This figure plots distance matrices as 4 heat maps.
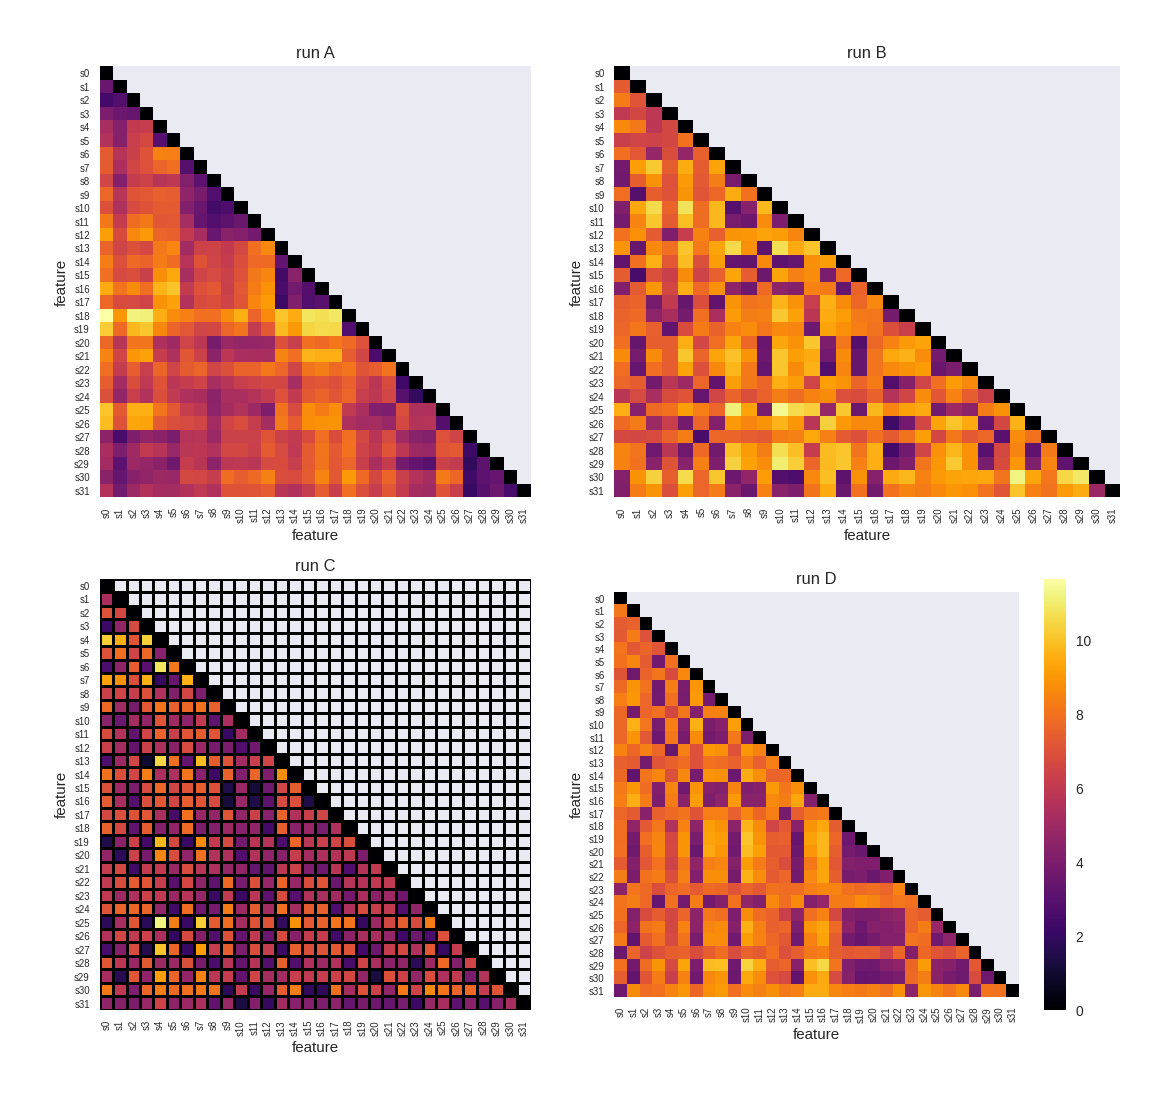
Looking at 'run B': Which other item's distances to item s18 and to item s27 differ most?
s5
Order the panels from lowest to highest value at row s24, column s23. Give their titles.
run A, run C, run B, run D
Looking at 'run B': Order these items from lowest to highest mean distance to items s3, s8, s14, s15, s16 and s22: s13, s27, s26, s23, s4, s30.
s30, s13, s27, s23, s26, s4
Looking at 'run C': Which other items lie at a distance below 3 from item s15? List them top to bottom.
s9, s11, s16, s30
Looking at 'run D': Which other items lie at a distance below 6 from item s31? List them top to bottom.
s0, s23, s28
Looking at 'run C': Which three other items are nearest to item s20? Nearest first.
s29, s1, s10
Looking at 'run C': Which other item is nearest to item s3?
s13
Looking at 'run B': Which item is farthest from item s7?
s25
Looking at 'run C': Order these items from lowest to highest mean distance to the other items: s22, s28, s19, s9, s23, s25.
s23, s28, s19, s22, s9, s25
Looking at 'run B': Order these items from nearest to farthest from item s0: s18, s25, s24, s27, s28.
s24, s27, s18, s28, s25
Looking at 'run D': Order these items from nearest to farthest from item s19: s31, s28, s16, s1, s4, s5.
s1, s4, s28, s31, s5, s16
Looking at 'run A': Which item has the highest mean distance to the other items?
s18
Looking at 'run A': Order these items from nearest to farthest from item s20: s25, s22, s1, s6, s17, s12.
s25, s12, s1, s6, s22, s17
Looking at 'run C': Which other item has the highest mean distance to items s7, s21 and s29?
s25
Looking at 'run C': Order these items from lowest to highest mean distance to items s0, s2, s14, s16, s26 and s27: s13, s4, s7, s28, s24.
s28, s13, s24, s7, s4
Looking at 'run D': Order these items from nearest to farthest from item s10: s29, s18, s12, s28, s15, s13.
s15, s28, s13, s12, s18, s29
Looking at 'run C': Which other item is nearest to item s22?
s26
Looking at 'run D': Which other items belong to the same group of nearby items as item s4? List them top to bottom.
s12
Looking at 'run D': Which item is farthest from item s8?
s29
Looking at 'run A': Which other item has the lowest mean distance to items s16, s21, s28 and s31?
s27
